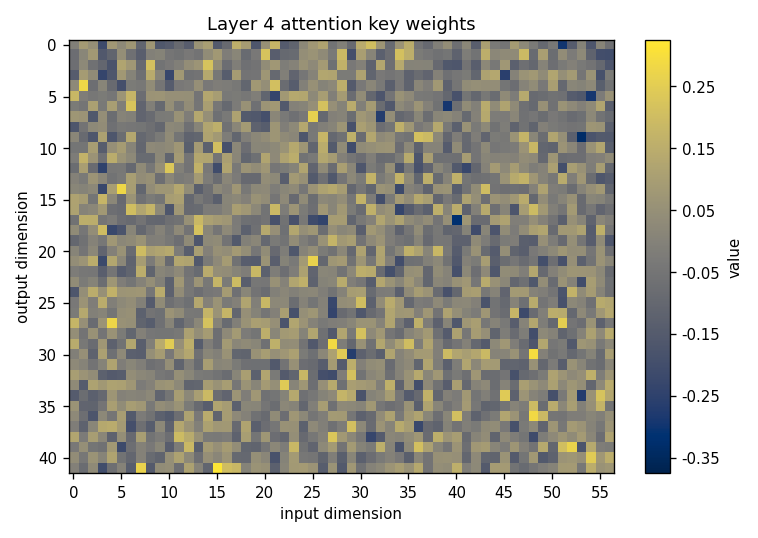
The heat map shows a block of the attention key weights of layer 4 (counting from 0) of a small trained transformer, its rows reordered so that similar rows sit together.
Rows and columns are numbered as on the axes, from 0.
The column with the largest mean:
14
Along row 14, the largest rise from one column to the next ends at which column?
4
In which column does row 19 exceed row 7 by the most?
32
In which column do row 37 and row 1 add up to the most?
34
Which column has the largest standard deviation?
48
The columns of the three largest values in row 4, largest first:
1, 21, 28
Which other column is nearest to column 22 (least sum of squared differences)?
9
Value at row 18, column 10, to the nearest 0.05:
-0.05
